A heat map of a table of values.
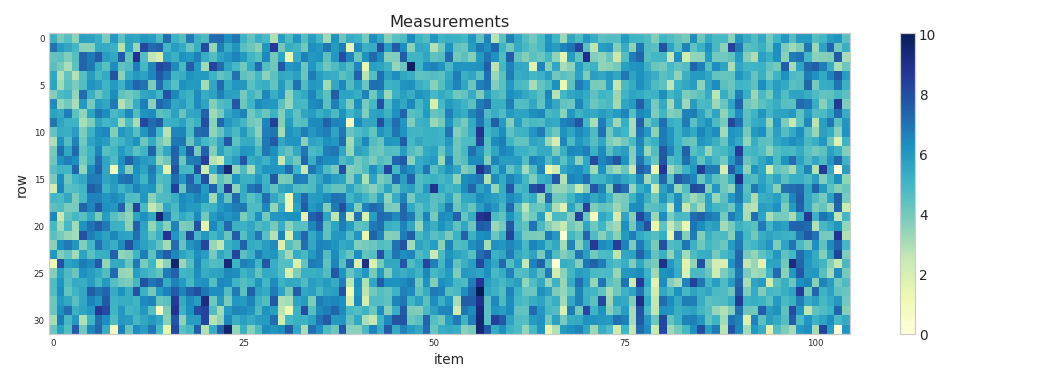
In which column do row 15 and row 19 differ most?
57
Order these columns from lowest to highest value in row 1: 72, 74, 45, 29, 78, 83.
74, 78, 72, 83, 45, 29
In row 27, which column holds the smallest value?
39
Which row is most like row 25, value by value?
6
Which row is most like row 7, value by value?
23
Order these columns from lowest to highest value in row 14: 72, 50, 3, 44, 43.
50, 43, 72, 3, 44
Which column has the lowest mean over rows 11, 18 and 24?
66
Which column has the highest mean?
56
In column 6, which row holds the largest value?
29
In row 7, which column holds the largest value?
103
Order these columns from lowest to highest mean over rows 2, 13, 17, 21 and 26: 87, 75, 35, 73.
87, 73, 75, 35
